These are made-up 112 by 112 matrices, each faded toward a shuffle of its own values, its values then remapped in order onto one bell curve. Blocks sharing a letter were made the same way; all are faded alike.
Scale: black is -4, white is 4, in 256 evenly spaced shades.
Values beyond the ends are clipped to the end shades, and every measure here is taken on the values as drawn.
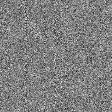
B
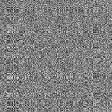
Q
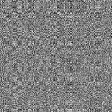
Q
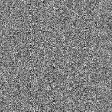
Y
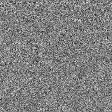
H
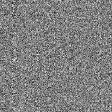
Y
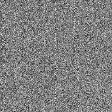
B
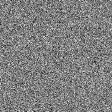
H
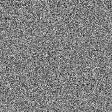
H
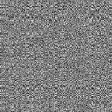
Q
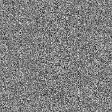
B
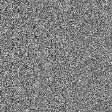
B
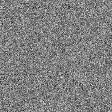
H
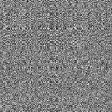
Q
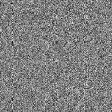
Y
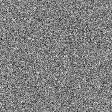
H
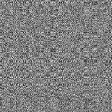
Q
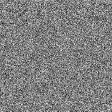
H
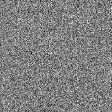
Y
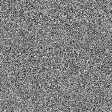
H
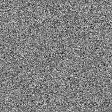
H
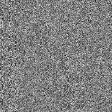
B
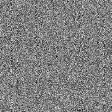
B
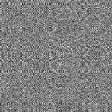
Q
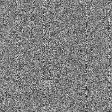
B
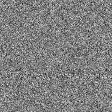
H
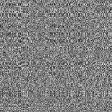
Q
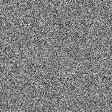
H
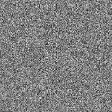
Y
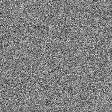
H
